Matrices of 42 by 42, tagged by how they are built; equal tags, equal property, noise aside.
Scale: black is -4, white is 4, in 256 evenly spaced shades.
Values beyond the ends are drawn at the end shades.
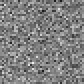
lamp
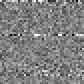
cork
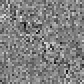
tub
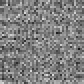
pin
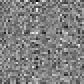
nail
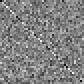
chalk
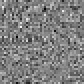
nail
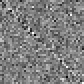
chalk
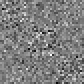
tub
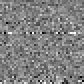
cork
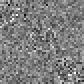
tub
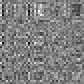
nail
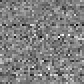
cork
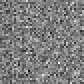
lamp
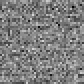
pin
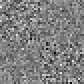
tub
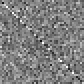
chalk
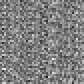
lamp
